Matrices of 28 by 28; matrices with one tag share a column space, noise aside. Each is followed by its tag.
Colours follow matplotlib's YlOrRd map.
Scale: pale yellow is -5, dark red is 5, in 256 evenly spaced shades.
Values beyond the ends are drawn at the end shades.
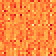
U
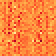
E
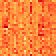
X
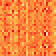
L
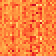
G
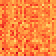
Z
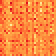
E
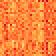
U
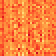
Z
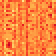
U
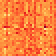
X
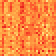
X
